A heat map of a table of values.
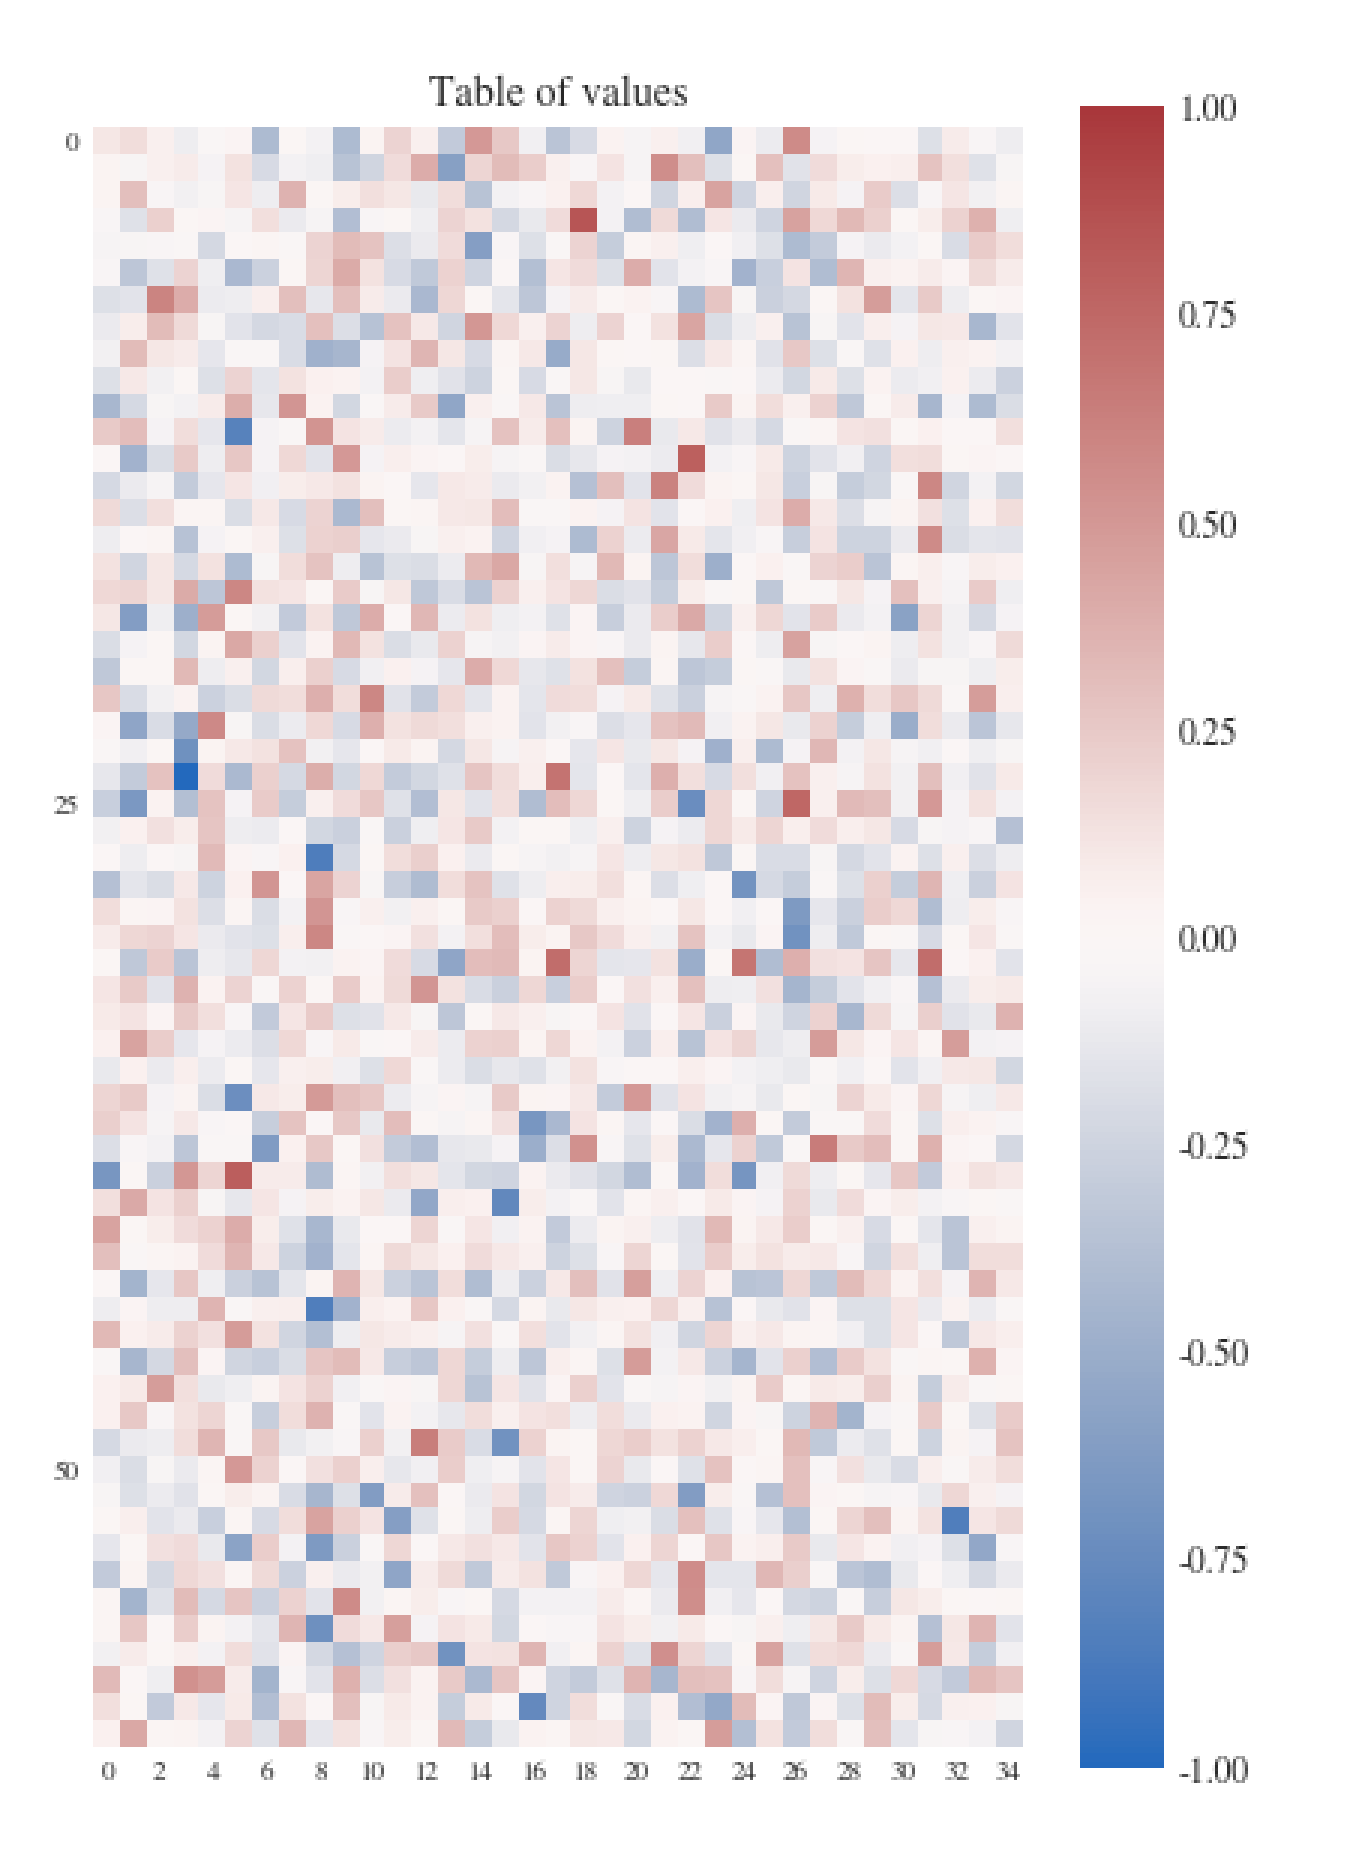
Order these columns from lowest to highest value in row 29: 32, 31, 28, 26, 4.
26, 31, 28, 4, 32
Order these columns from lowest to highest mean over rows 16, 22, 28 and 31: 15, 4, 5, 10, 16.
5, 16, 10, 4, 15
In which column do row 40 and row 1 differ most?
15
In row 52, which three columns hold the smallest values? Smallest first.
32, 11, 26
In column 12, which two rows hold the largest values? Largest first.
49, 32
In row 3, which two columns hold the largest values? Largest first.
18, 26
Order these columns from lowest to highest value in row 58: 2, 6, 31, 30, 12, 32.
6, 32, 31, 2, 12, 30
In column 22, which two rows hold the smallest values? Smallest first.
25, 51
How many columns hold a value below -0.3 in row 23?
3
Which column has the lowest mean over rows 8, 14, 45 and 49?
9
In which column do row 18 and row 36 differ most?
1
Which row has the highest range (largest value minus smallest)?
24
